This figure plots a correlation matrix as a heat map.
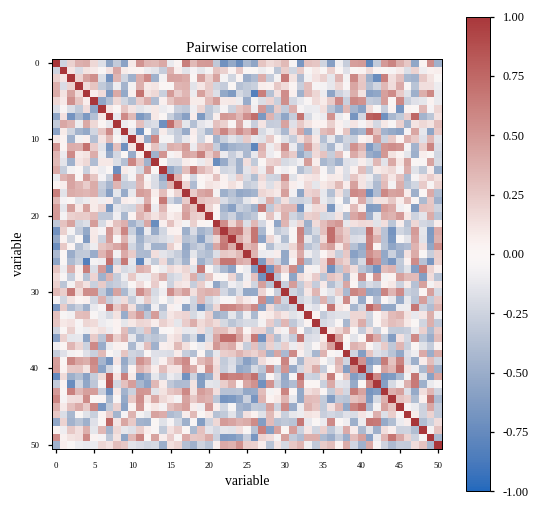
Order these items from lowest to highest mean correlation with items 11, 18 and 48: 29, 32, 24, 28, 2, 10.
32, 24, 28, 10, 29, 2
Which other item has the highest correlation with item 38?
31
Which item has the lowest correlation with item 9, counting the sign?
11
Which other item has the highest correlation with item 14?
18
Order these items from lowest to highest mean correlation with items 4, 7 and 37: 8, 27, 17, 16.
27, 17, 16, 8
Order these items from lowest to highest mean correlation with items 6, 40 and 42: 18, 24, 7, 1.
24, 1, 18, 7
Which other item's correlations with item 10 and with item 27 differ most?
42
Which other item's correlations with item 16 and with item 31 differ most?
45
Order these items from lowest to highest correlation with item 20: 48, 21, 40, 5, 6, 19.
6, 48, 21, 19, 5, 40
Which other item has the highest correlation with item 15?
8
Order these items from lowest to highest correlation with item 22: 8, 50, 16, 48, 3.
3, 48, 16, 8, 50
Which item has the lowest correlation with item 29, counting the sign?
21
